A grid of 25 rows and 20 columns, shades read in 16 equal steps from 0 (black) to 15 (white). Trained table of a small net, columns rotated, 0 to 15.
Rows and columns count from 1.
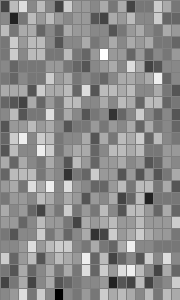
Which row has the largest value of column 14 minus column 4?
23
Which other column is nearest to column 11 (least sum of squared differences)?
20
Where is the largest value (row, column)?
5, 12
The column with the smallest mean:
11
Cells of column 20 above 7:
11
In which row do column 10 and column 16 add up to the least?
15
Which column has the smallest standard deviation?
9
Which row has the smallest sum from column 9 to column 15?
24
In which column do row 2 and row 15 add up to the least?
8
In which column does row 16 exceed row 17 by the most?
17
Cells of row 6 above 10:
1
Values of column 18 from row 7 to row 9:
14 10 11
